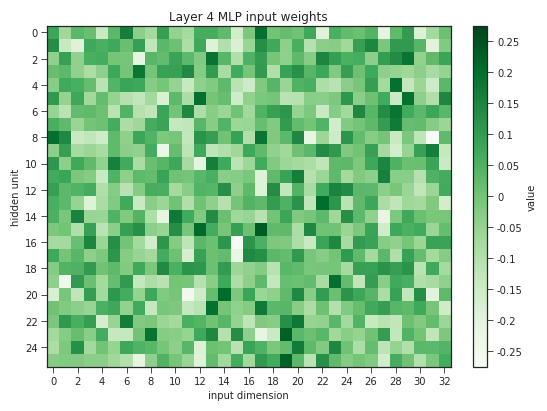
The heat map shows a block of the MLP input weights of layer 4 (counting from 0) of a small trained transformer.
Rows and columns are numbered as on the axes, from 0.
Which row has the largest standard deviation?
8
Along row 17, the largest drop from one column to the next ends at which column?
15
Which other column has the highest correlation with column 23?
16
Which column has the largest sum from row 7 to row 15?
0
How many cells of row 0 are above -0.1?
28
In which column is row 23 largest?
19
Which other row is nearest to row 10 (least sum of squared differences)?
21
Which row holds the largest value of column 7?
3
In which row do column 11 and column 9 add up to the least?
9
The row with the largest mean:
2
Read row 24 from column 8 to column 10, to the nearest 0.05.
0.05 0 -0.05
